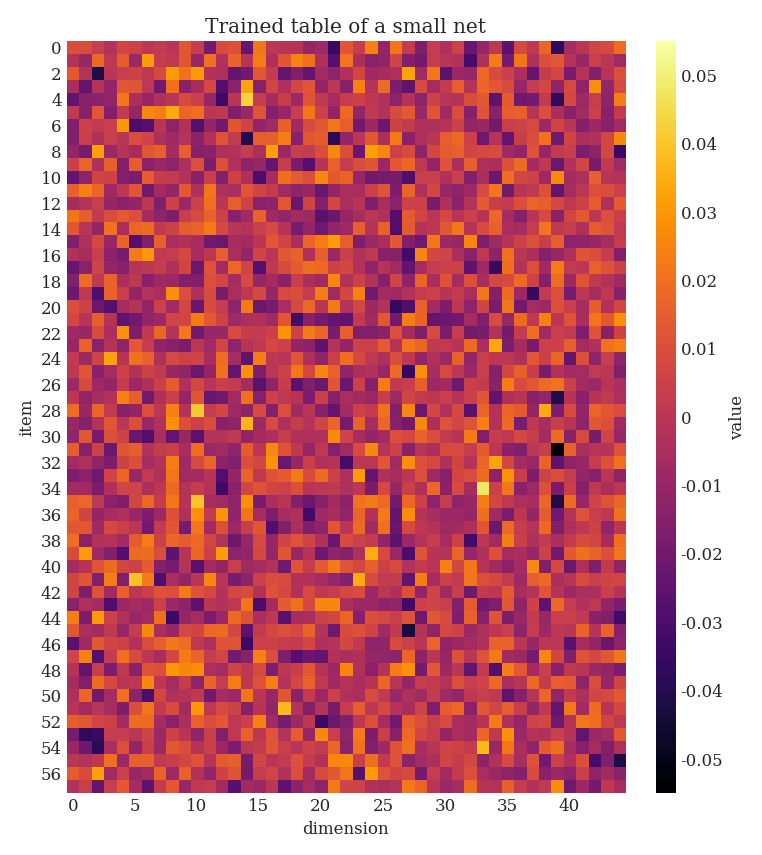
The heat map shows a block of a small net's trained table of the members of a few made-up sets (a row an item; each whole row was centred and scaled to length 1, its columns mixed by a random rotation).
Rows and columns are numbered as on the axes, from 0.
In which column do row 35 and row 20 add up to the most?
14
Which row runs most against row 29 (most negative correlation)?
0
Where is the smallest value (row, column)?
31, 39
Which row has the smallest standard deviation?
42
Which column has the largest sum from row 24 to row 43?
33
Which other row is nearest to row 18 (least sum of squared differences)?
30
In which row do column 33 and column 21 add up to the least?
7
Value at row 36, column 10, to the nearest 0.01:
0.03
